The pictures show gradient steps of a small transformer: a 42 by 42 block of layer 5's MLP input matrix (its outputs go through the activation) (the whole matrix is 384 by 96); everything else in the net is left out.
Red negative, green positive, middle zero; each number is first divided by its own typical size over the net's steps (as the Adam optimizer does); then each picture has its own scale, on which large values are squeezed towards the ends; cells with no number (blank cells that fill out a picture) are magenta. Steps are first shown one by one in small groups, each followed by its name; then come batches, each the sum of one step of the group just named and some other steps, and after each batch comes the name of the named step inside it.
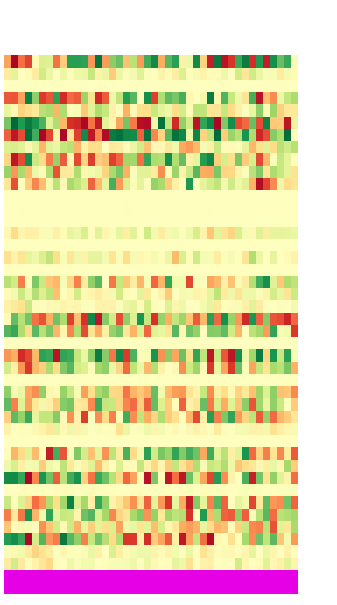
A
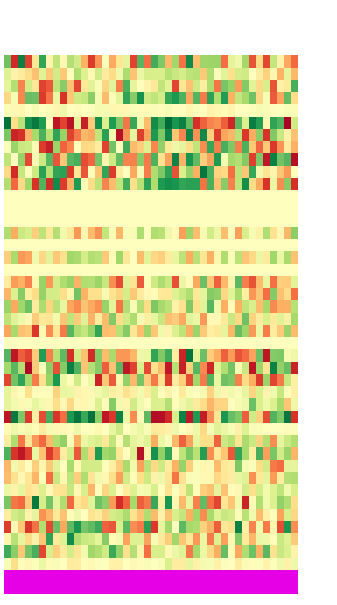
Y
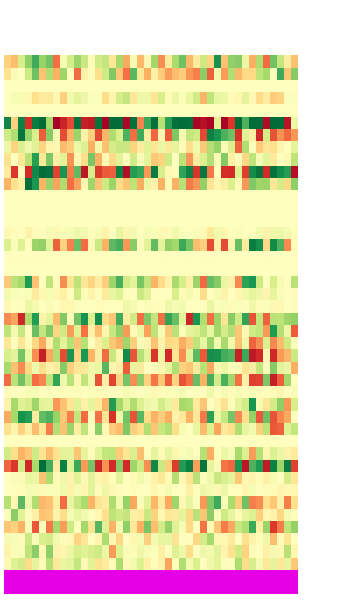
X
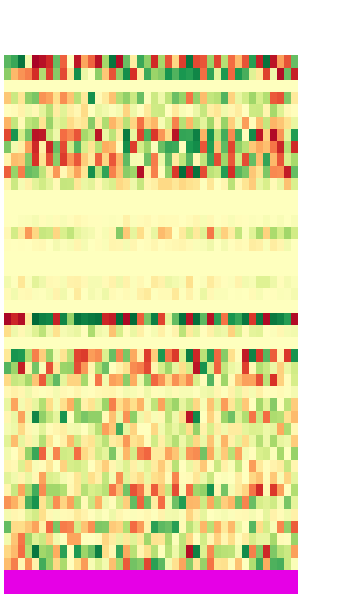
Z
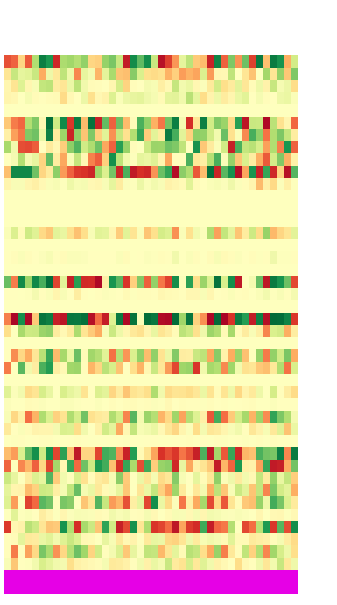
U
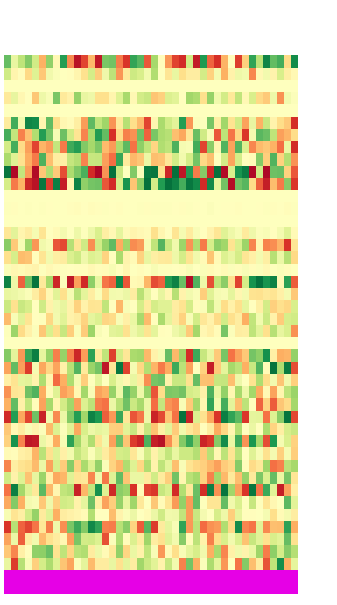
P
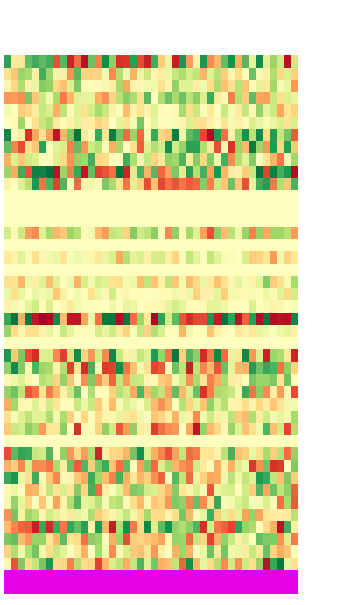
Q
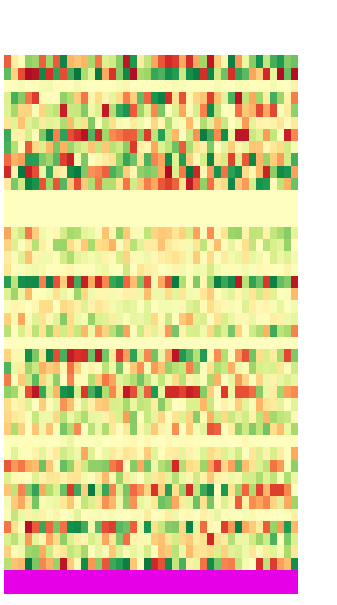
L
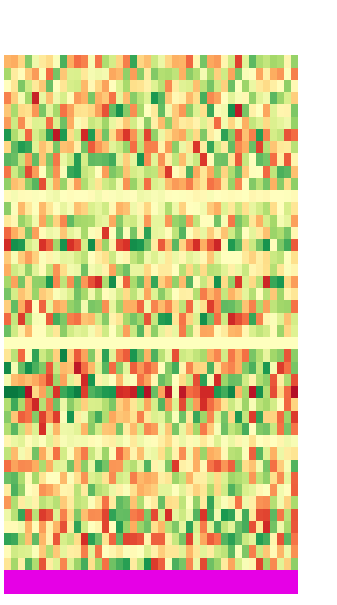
L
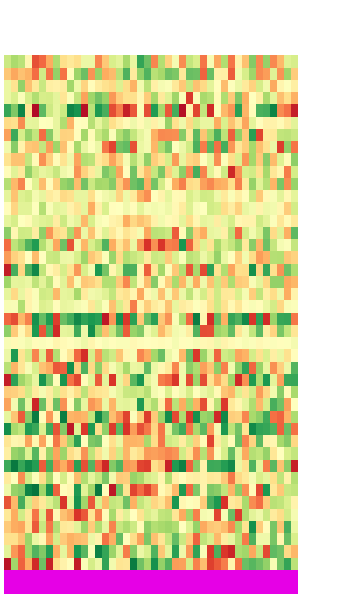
Z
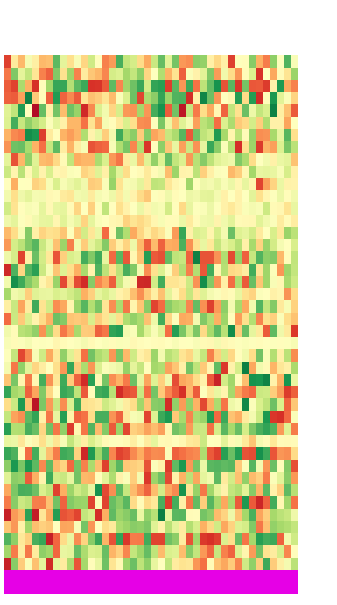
A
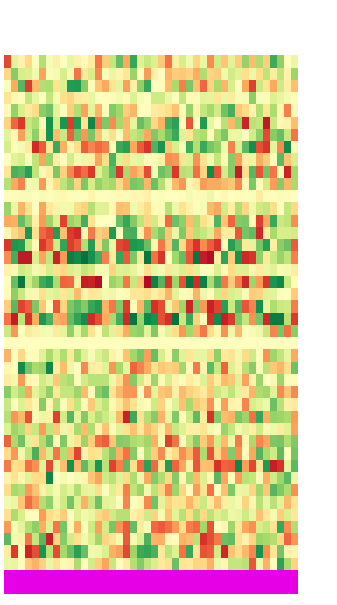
U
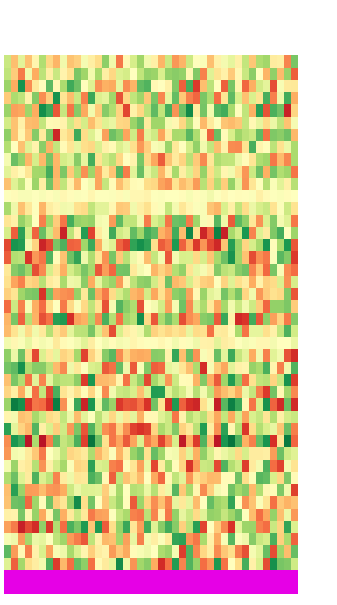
Q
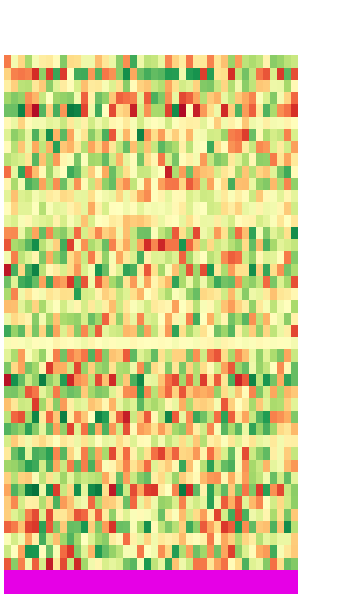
L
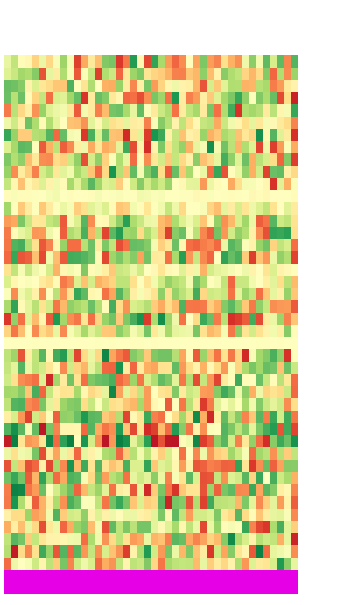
P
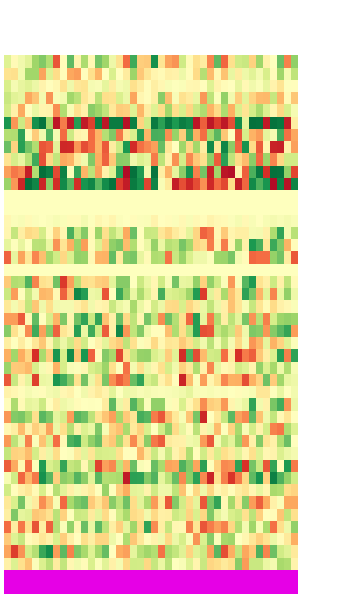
X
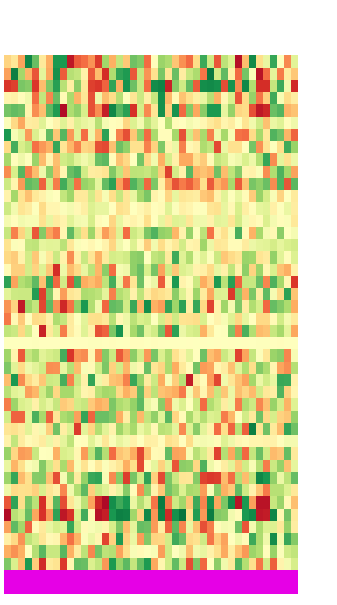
L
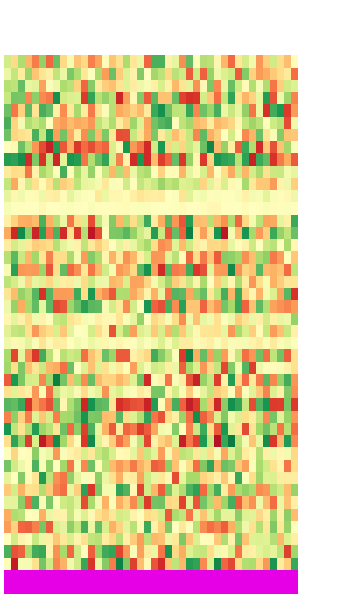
Y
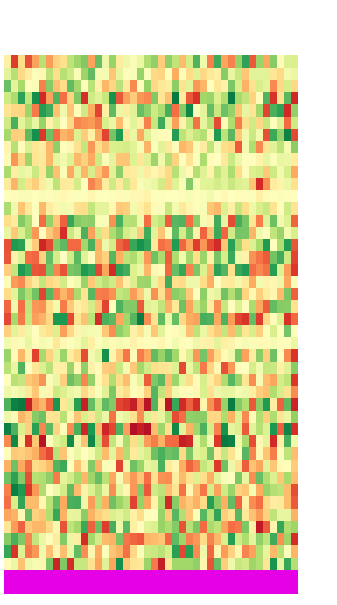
A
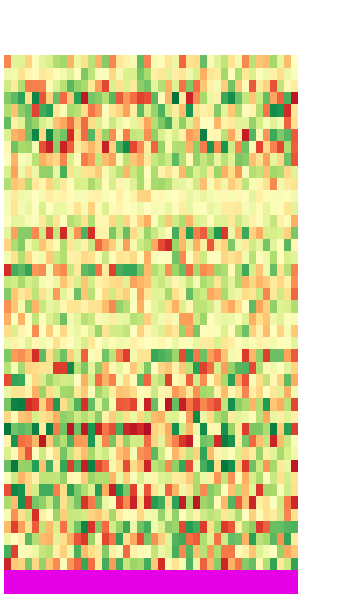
Y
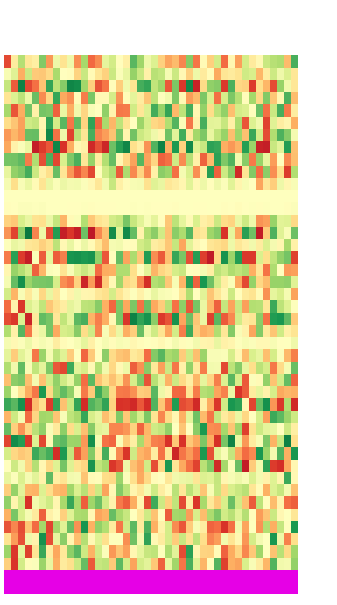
U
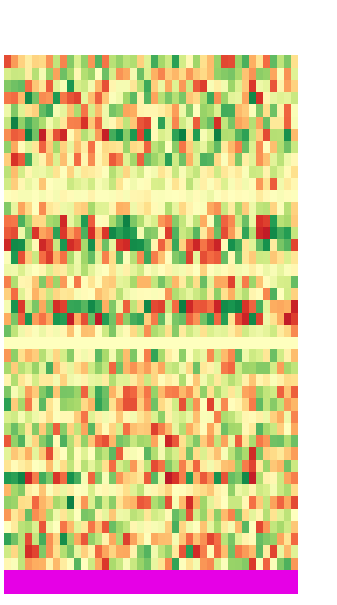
A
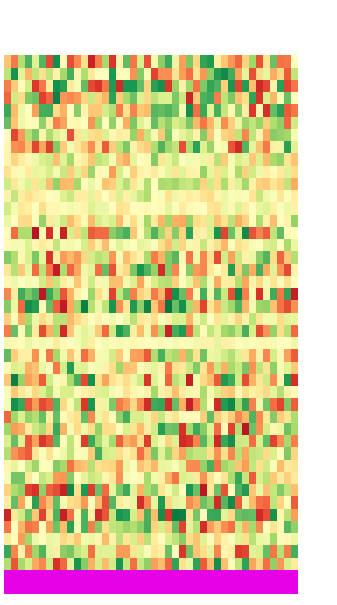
Y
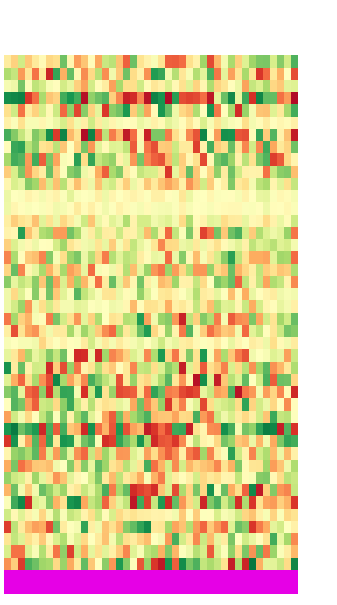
L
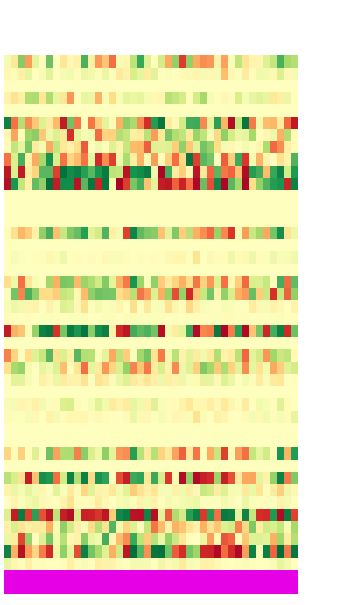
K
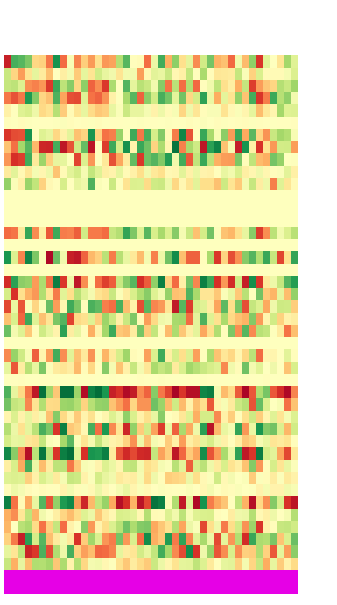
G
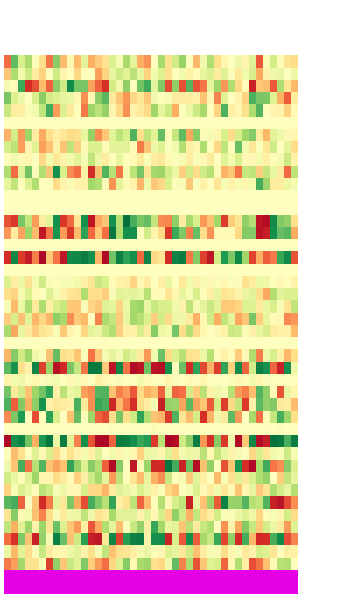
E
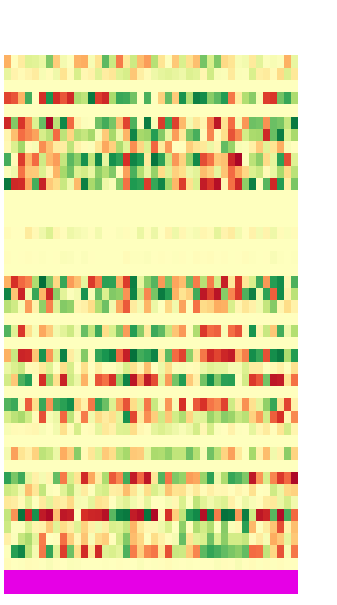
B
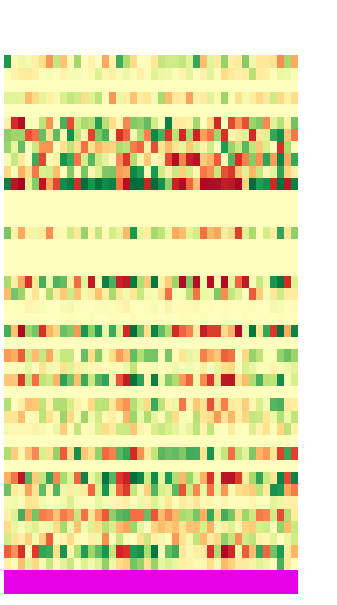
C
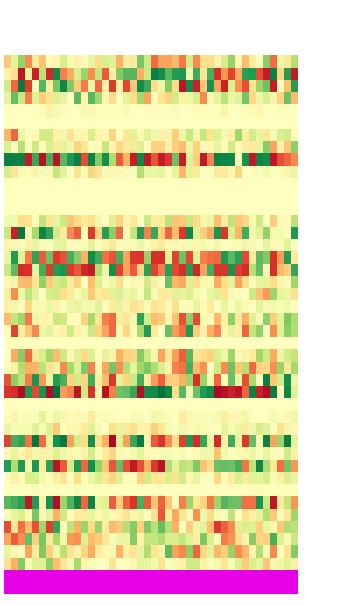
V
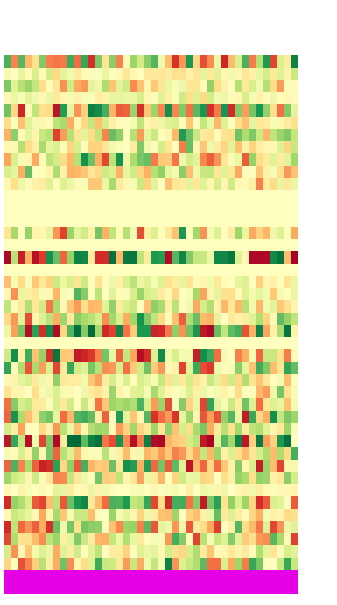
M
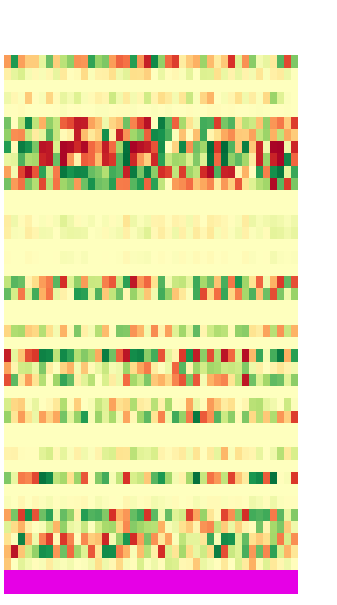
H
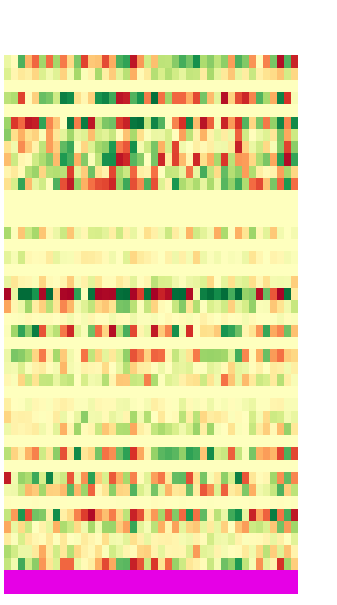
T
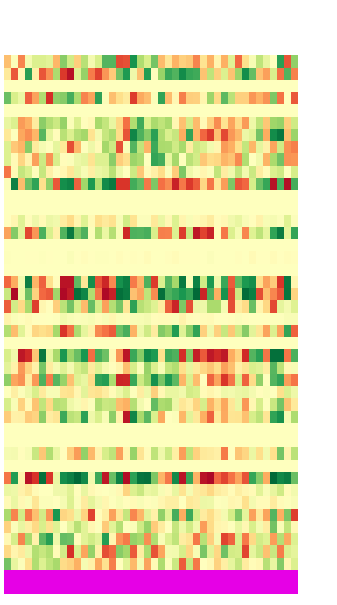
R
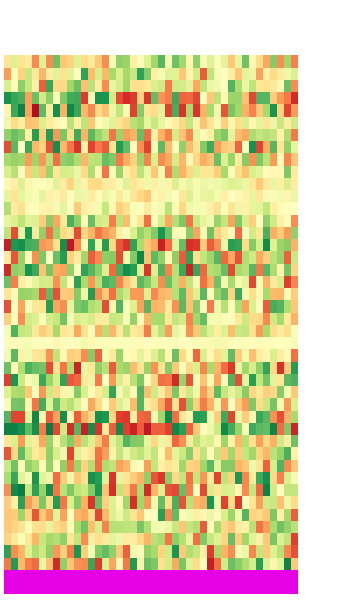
T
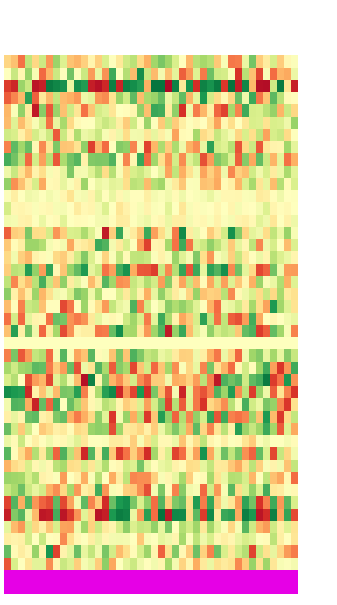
B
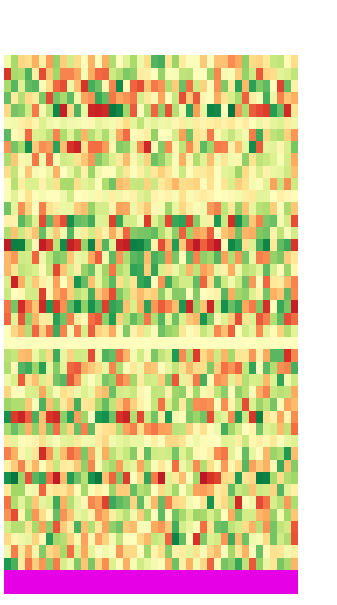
R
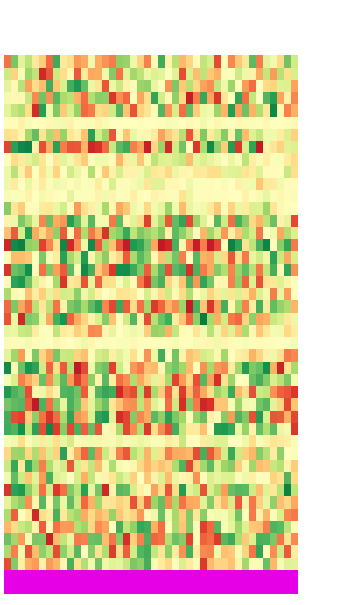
G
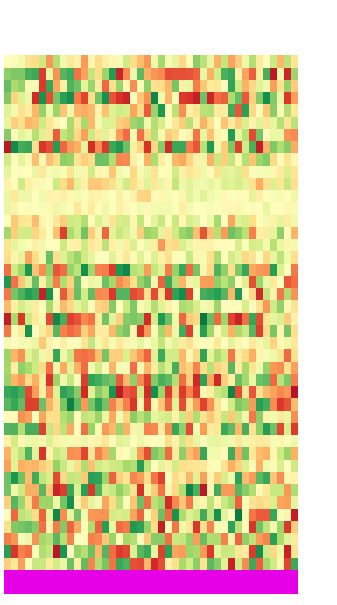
T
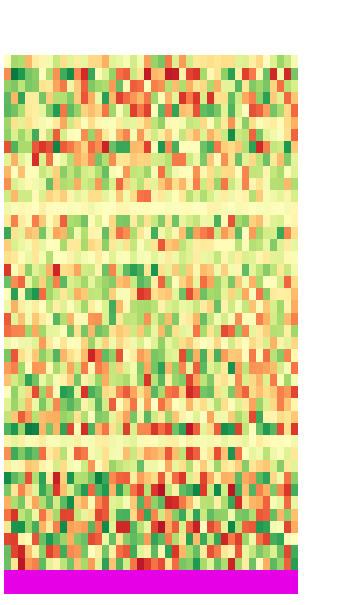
K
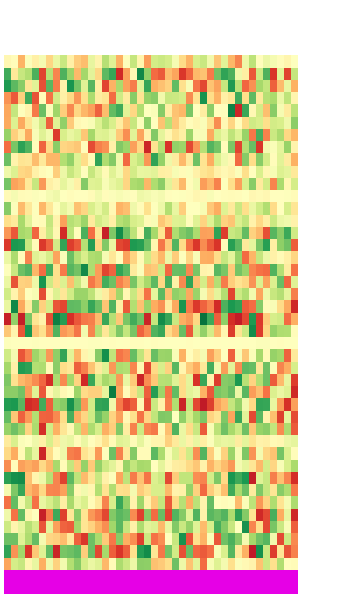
B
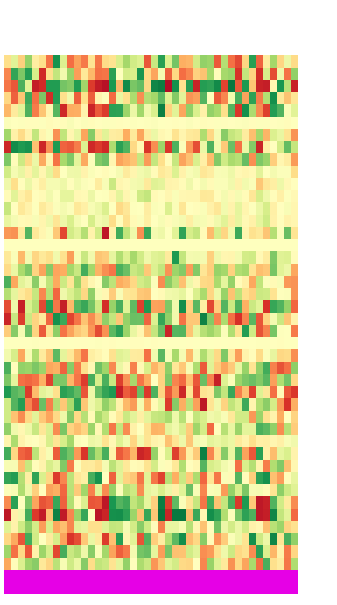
G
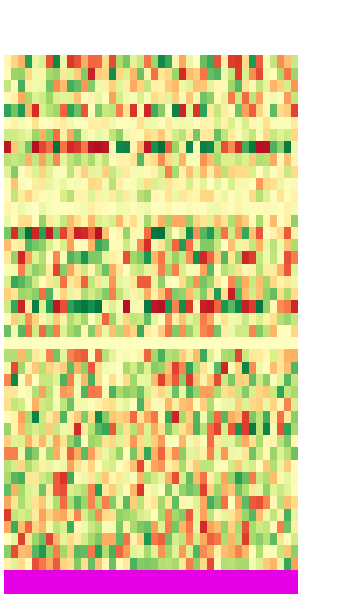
M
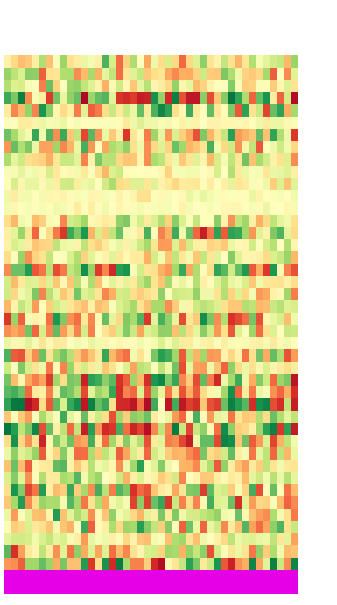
R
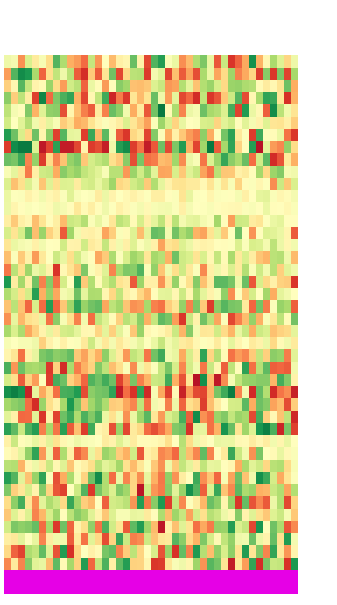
H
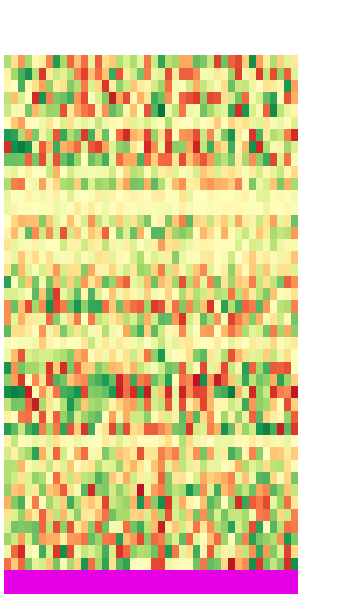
C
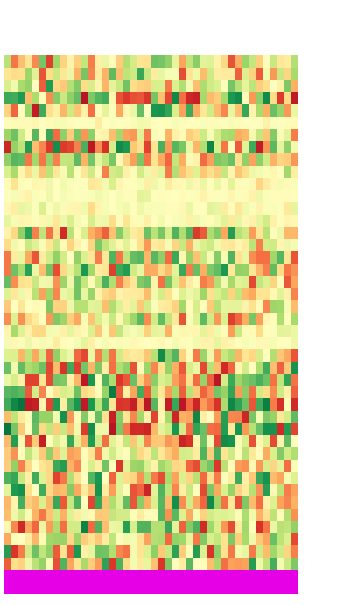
M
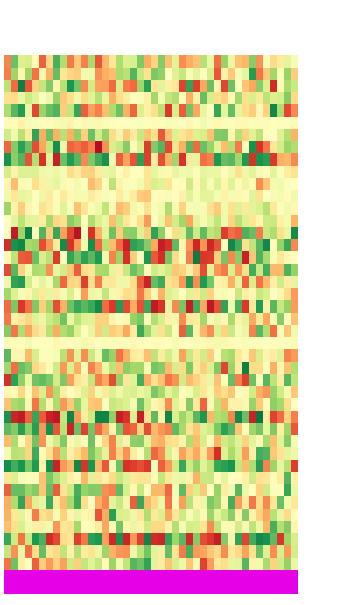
V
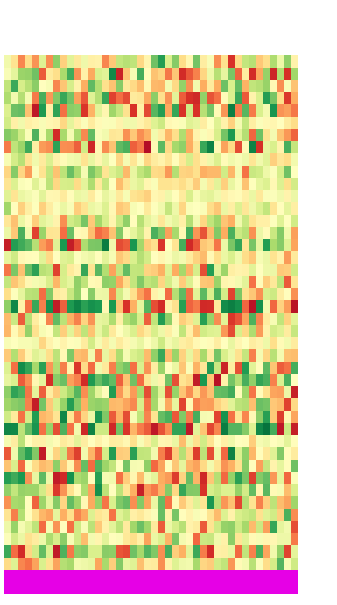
K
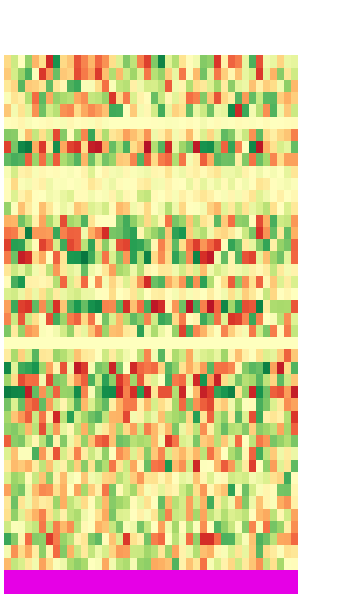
E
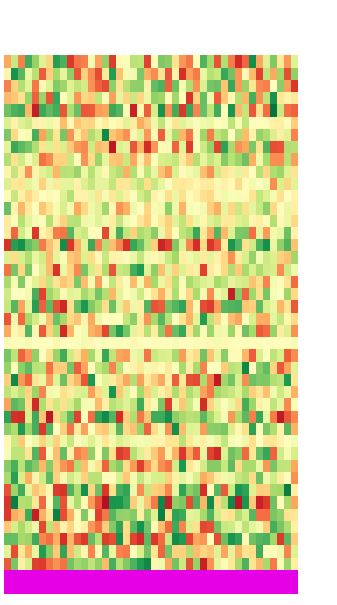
H
